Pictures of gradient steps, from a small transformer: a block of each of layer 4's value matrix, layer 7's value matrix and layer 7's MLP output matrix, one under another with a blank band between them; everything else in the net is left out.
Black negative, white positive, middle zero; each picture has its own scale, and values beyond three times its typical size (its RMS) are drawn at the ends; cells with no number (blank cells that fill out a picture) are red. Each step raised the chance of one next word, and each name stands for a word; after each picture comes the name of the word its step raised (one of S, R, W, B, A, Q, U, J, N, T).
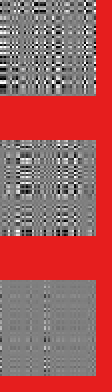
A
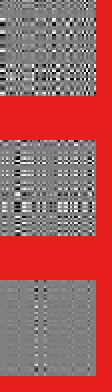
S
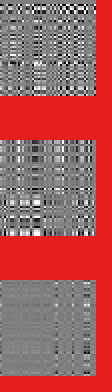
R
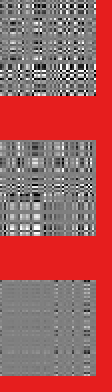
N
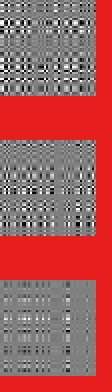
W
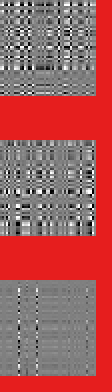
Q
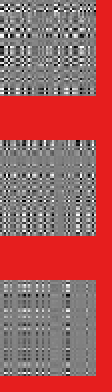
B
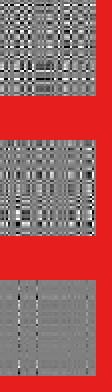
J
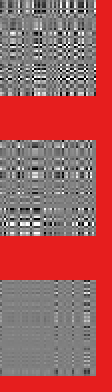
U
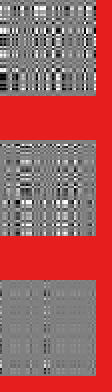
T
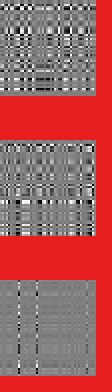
T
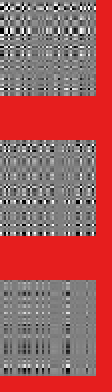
T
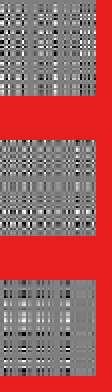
J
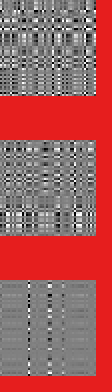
B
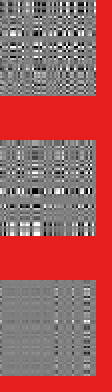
Q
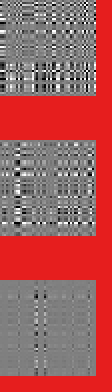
J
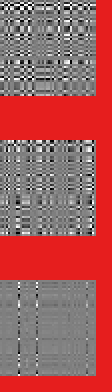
R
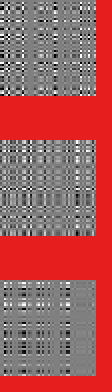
R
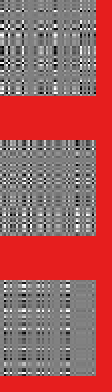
B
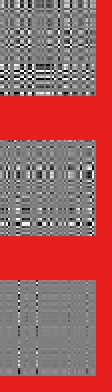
U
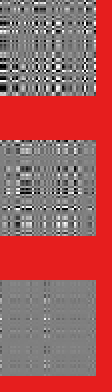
W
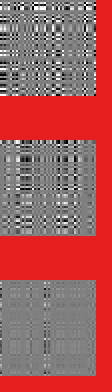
R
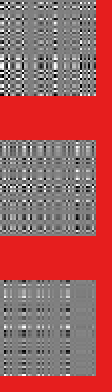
N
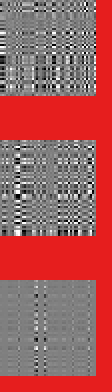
A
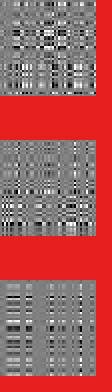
Q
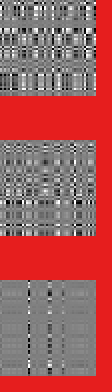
T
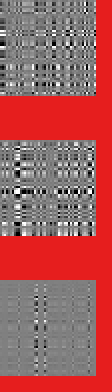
Q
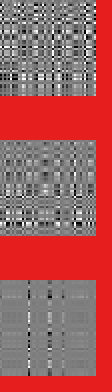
J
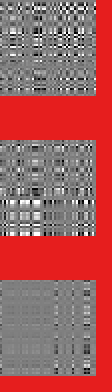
T
